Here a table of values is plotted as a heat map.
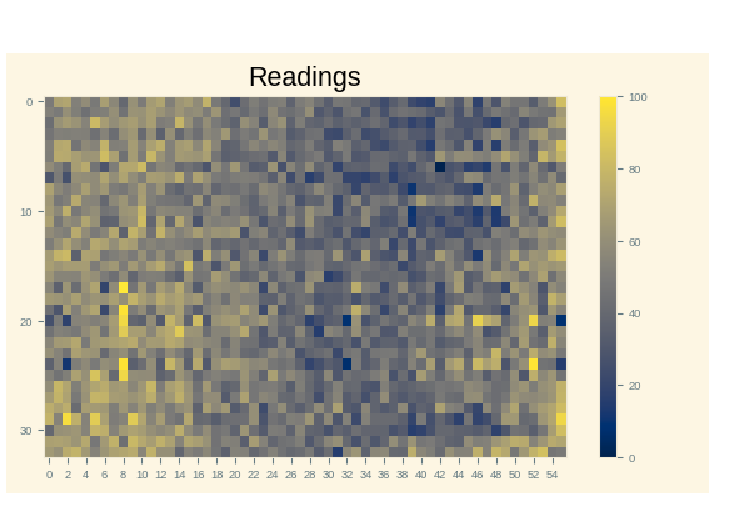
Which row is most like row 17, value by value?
19
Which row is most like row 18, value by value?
22
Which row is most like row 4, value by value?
0
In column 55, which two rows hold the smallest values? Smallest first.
20, 24
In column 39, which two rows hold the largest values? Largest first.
32, 31
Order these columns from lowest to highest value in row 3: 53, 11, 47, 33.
33, 47, 11, 53
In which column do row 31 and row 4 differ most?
48
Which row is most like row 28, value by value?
14
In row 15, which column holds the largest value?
15
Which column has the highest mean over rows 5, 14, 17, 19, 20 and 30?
8
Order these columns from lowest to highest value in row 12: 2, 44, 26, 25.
44, 26, 25, 2
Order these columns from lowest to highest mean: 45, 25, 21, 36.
36, 45, 25, 21
